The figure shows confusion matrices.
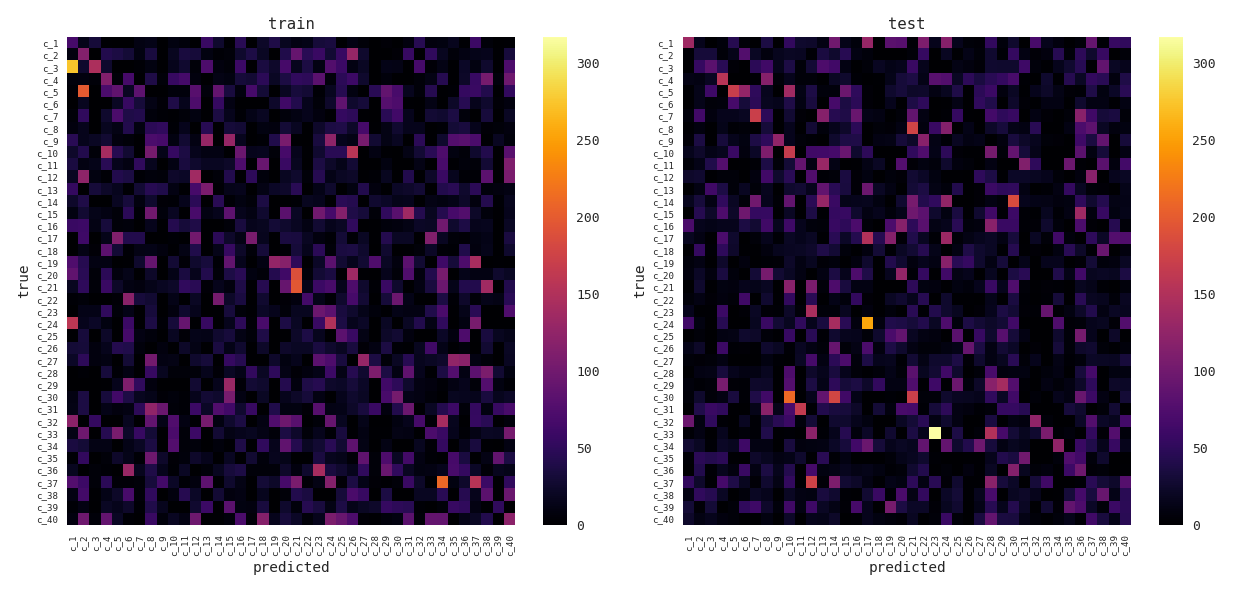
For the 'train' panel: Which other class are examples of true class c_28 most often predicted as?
c_38
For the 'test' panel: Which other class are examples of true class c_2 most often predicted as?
c_6
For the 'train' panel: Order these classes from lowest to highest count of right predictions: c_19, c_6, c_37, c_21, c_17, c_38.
c_6, c_38, c_17, c_19, c_37, c_21
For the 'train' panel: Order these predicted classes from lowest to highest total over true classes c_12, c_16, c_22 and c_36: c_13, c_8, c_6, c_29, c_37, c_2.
c_13, c_37, c_8, c_29, c_2, c_6
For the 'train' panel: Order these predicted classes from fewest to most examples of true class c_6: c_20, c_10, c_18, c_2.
c_18, c_2, c_10, c_20
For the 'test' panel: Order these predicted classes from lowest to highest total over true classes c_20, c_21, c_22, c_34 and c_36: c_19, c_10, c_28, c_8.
c_19, c_28, c_8, c_10
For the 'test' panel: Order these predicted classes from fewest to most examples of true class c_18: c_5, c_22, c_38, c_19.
c_19, c_5, c_22, c_38
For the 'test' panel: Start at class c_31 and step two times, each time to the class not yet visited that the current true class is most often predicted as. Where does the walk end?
c_13
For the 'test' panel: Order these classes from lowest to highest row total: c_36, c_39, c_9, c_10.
c_36, c_9, c_39, c_10
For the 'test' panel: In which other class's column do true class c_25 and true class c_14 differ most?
c_30
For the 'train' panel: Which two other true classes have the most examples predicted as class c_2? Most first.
c_5, c_12
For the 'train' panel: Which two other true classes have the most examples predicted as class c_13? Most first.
c_9, c_32
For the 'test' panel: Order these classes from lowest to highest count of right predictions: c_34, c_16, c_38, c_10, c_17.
c_16, c_38, c_34, c_17, c_10
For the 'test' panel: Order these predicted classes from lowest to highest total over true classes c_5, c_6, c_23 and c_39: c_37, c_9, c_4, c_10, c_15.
c_9, c_4, c_37, c_15, c_10
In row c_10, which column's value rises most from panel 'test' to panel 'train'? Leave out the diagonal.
c_26
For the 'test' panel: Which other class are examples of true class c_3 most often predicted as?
c_38
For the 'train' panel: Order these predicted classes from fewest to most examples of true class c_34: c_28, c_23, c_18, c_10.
c_28, c_23, c_18, c_10
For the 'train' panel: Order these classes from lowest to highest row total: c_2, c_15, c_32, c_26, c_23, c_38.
c_26, c_23, c_38, c_2, c_32, c_15
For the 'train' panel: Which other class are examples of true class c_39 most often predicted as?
c_15
